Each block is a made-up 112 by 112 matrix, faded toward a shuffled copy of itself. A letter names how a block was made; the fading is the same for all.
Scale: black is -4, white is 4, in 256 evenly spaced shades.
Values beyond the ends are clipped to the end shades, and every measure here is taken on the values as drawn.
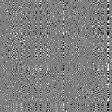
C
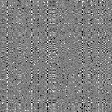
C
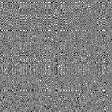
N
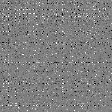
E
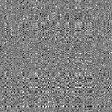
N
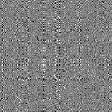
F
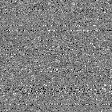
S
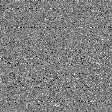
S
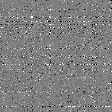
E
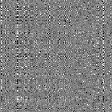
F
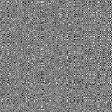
F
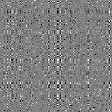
C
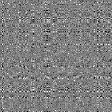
N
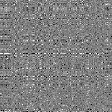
N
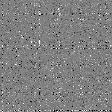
E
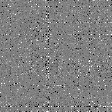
E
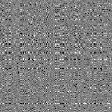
N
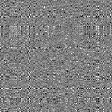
N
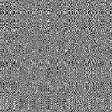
F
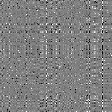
C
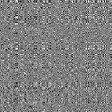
N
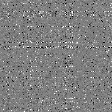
E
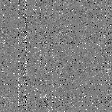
E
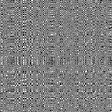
C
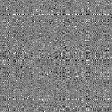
N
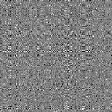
N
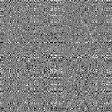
N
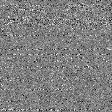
S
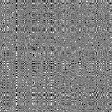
C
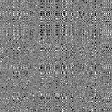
F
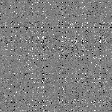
E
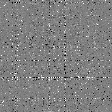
E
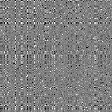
C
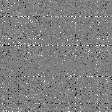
E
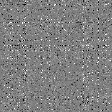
E
